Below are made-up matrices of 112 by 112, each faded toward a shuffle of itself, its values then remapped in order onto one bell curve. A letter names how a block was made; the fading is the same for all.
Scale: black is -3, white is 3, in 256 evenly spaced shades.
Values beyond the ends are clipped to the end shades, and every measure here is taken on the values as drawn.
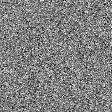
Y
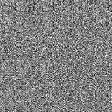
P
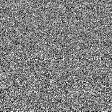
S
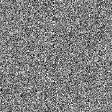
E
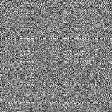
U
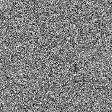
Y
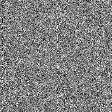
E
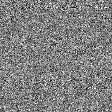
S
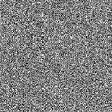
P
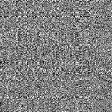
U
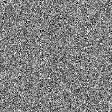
E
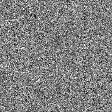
Y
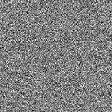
P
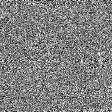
S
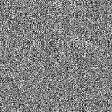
P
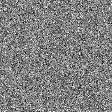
Y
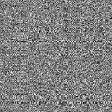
U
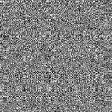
U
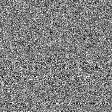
S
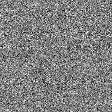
S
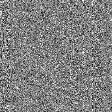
E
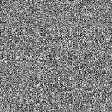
P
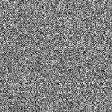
U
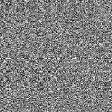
U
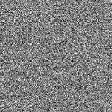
P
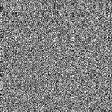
P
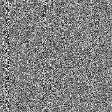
E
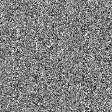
E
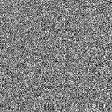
P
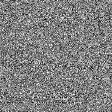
S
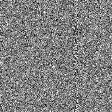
E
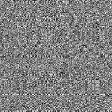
U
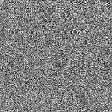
P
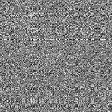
U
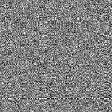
U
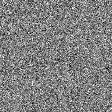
Y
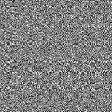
U
